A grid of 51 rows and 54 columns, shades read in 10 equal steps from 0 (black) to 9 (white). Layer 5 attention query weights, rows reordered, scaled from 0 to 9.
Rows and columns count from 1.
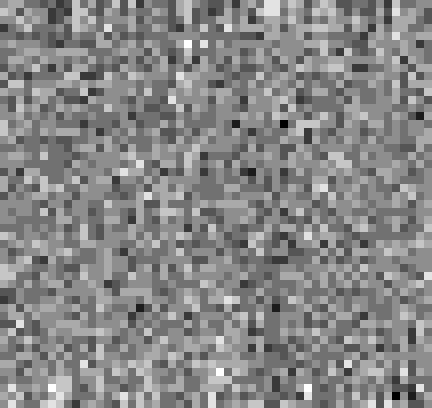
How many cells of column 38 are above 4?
35
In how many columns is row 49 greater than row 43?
22
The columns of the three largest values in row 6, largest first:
24, 26, 41
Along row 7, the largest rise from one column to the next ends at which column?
44
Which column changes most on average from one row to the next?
36
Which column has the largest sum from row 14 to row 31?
54
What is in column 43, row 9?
7
